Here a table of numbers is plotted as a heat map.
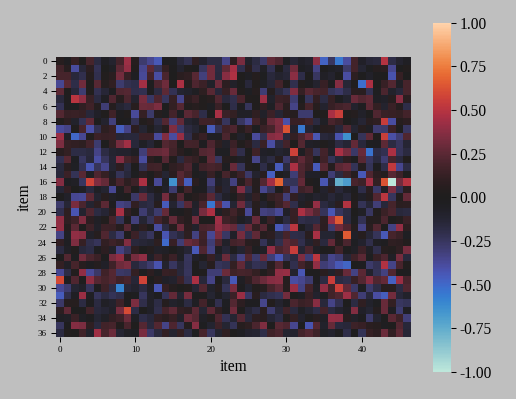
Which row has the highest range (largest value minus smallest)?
16
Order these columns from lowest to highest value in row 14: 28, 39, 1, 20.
39, 28, 1, 20
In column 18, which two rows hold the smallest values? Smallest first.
25, 23
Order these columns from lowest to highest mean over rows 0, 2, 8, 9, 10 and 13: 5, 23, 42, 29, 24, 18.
5, 42, 24, 18, 23, 29
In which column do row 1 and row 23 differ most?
38
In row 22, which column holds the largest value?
31
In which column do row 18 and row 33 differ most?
9
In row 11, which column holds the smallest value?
28
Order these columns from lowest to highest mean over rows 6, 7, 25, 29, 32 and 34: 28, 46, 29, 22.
22, 46, 29, 28
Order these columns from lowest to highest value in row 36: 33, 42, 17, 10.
17, 10, 42, 33
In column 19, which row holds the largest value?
20
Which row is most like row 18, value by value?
8
